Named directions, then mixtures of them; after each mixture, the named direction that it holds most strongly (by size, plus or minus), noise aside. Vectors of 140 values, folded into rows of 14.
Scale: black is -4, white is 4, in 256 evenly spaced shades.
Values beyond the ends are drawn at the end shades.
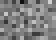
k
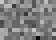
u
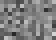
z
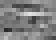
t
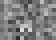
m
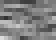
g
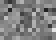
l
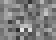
m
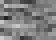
g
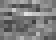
t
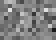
l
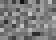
k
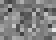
l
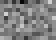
k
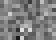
m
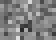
m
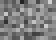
k
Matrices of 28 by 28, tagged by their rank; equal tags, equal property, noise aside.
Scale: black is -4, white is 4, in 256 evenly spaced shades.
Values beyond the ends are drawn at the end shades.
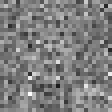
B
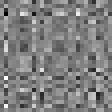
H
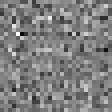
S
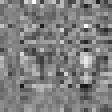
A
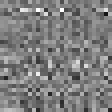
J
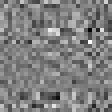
J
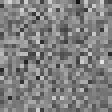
B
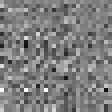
J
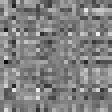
A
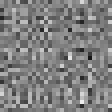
J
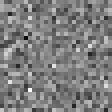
S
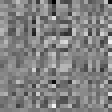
A
